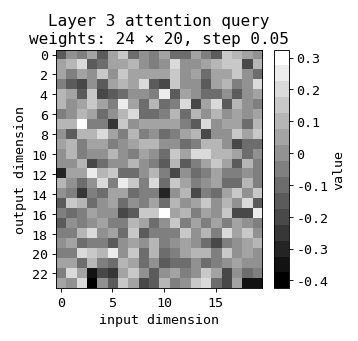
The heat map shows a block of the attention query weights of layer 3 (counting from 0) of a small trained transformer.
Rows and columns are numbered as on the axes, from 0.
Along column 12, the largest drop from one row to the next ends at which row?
6
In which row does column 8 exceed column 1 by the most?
3
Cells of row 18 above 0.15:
2
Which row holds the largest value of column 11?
1
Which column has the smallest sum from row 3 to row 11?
10
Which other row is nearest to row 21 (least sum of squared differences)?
19
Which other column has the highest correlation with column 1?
14
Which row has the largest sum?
20
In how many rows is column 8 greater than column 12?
9
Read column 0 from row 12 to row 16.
-0.3 0.1 0 -0.15 -0.05
